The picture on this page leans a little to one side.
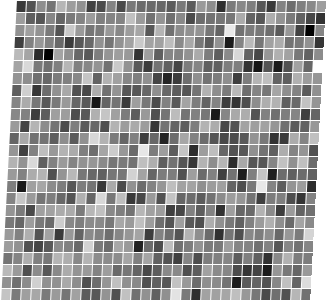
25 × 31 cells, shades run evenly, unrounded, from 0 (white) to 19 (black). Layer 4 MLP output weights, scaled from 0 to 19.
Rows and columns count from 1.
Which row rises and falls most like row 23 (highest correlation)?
6
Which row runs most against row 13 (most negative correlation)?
21
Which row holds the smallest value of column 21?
13
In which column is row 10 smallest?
10
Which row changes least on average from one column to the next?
2
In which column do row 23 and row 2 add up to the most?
25
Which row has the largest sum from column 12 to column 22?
12
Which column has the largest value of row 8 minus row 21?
17
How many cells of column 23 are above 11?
7
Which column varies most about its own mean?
31
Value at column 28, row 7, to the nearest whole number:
12
